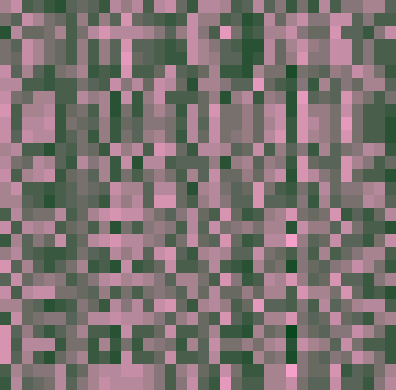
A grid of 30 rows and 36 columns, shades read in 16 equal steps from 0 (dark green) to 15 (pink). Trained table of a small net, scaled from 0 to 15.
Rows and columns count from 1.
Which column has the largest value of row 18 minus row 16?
5
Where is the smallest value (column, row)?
27, 26
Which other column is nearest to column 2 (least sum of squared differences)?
13
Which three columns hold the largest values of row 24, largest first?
24, 16, 15
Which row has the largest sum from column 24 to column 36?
19
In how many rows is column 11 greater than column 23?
18
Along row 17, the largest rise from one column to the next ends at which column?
21
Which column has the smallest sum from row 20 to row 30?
23
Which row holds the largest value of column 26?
11
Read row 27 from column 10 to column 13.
10 3 7 3
